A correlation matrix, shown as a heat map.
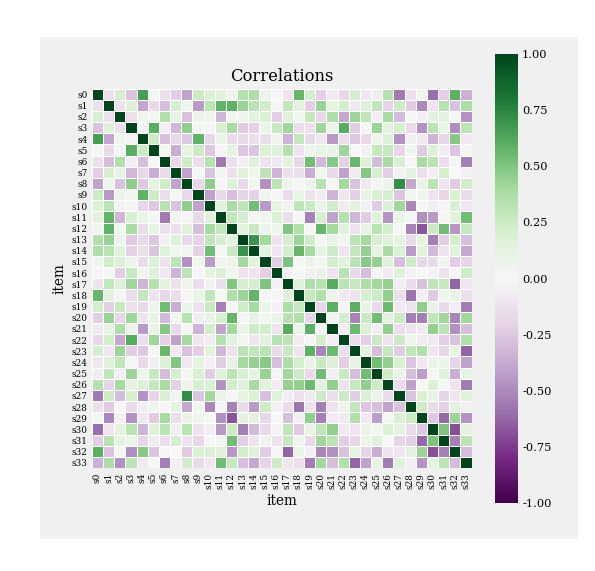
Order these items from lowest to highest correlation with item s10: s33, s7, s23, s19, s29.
s7, s33, s29, s23, s19
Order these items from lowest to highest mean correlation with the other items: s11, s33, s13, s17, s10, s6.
s33, s11, s6, s10, s13, s17
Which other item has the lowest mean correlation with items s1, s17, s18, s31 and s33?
s29
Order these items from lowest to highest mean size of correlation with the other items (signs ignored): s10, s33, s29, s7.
s7, s10, s29, s33
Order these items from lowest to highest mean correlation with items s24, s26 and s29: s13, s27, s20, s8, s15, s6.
s20, s8, s27, s15, s13, s6
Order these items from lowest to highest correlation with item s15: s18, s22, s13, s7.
s18, s22, s7, s13
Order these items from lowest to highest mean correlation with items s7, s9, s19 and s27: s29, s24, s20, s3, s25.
s3, s20, s25, s29, s24
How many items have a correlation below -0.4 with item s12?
3
